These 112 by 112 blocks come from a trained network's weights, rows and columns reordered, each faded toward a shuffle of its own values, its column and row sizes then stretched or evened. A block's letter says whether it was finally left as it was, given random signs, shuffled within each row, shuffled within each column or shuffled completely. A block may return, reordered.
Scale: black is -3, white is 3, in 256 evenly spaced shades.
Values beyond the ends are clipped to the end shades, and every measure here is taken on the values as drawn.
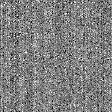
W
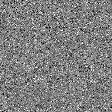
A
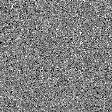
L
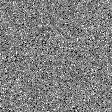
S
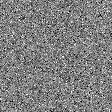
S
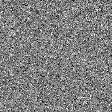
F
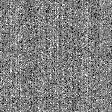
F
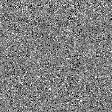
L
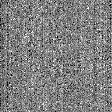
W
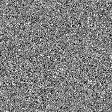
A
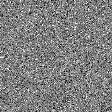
F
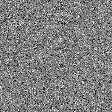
F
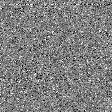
A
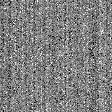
F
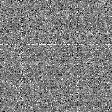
W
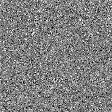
A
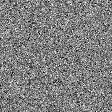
S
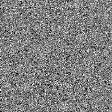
L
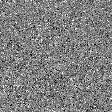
A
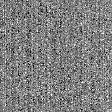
W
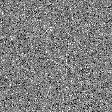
F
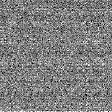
W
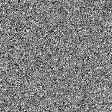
A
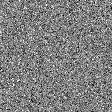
S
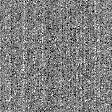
W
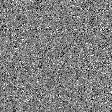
L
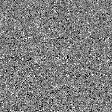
L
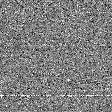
A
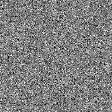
L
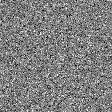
S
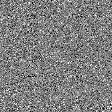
L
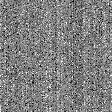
F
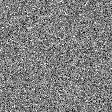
S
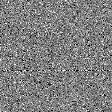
L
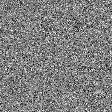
A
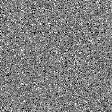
W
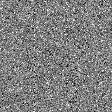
F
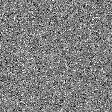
S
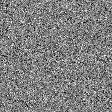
A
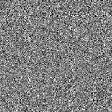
W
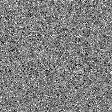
A
